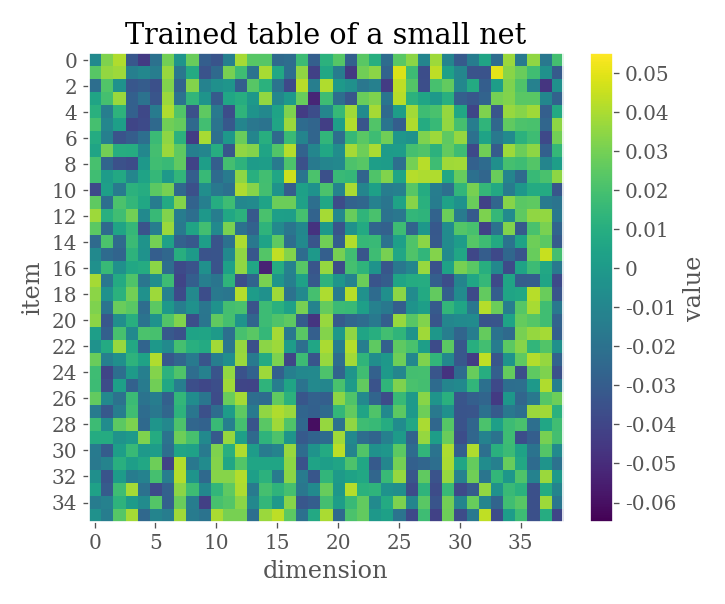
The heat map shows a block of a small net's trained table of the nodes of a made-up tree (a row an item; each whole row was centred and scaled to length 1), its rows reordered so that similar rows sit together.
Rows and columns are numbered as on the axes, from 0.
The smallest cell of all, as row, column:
28, 18
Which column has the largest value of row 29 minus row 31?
27
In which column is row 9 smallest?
19
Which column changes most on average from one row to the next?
32
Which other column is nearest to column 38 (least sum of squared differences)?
20
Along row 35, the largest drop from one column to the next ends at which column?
33
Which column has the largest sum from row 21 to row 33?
37
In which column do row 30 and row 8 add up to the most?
29
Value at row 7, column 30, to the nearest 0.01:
0.02
